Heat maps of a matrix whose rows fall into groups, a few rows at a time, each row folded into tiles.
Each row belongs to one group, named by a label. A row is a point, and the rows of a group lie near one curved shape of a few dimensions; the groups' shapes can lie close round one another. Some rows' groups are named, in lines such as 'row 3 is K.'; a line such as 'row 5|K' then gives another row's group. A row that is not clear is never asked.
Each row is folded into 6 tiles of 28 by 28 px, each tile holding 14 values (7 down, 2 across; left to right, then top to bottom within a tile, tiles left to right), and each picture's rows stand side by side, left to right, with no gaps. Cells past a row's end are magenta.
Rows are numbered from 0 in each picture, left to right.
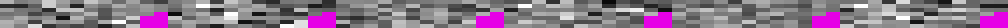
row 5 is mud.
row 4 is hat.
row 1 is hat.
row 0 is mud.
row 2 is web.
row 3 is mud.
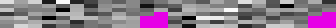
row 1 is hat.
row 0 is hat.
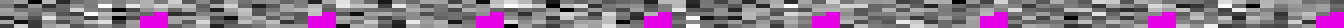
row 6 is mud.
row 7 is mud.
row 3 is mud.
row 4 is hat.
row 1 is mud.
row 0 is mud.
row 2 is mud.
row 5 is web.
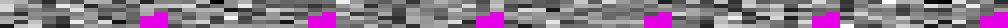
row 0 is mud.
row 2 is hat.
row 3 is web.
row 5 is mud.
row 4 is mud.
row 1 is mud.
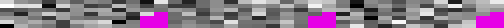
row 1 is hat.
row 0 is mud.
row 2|hat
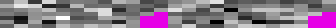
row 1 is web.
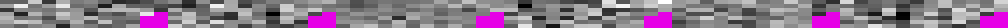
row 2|hat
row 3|hat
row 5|hat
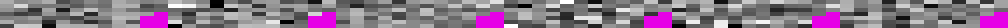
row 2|hat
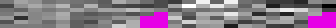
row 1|mud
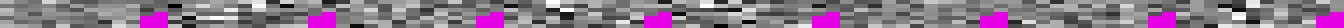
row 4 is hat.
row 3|mud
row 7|mud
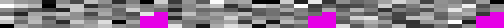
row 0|mud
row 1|mud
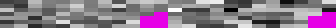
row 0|hat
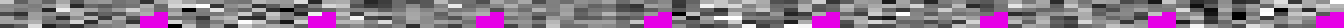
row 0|mud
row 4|hat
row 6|mud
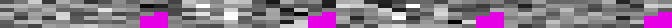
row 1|hat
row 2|mud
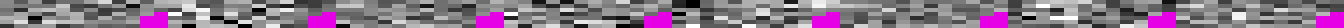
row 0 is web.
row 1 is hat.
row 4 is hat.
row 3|hat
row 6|hat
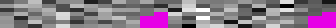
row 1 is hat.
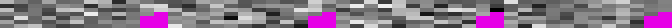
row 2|mud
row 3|hat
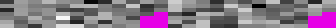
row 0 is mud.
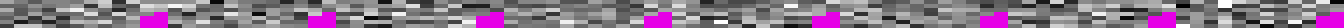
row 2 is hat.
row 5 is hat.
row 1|mud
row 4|hat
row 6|mud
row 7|mud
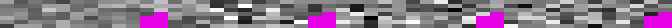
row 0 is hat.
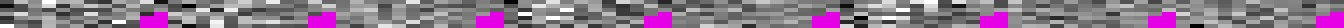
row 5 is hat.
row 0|mud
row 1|web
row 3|hat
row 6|hat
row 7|hat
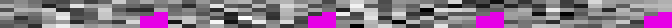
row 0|mud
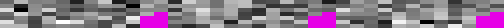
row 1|hat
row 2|web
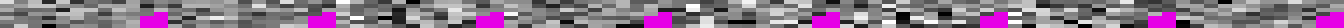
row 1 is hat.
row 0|hat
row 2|hat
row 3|hat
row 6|hat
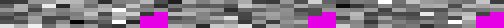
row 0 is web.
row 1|mud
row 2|mud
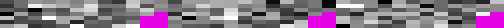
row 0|hat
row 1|hat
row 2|mud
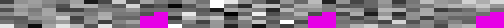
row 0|mud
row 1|mud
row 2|hat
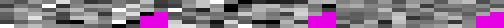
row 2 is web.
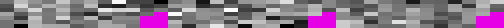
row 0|hat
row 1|hat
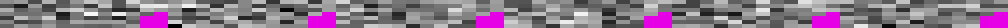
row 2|hat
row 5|hat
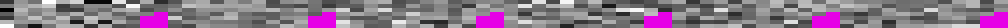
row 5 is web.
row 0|mud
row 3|mud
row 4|hat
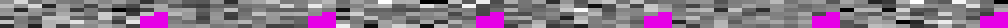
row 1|hat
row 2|mud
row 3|mud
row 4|web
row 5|web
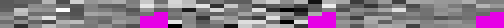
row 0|hat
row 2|hat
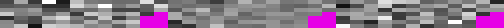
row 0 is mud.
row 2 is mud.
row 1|web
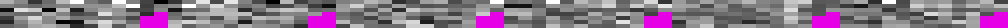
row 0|web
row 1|mud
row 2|web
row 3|mud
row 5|mud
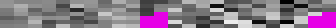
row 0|web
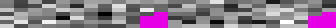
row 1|web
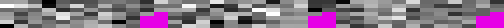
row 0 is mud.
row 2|hat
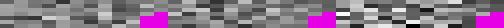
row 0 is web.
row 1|hat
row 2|hat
